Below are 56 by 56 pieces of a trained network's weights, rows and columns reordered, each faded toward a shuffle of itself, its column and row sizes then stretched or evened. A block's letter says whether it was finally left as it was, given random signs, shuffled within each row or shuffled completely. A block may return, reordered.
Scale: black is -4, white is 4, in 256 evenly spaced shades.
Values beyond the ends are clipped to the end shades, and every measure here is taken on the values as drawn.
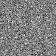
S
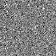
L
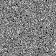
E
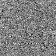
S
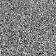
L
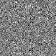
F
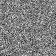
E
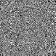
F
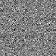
F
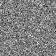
E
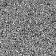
S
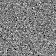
E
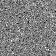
E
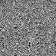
L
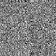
F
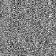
F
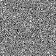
L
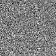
L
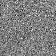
S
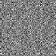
F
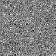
F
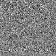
S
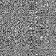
F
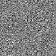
F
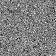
E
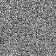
L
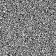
E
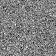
E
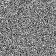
E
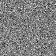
S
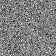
E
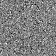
E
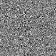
L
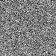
E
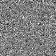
S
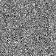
L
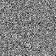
L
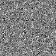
L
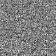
L
